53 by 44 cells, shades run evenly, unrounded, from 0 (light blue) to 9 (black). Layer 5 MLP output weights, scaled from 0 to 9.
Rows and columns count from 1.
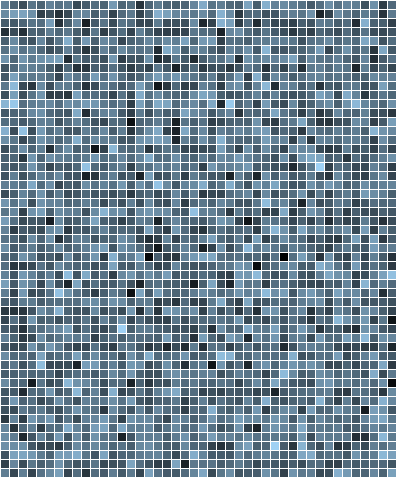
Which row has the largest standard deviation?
29
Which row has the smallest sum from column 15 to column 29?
21
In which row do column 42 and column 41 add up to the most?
39
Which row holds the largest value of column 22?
32
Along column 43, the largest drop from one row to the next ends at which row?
45
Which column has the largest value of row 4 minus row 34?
25
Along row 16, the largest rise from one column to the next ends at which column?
20
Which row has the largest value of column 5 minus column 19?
2
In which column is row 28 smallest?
28
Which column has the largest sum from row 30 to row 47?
44
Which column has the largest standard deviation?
18
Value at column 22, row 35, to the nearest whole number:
3
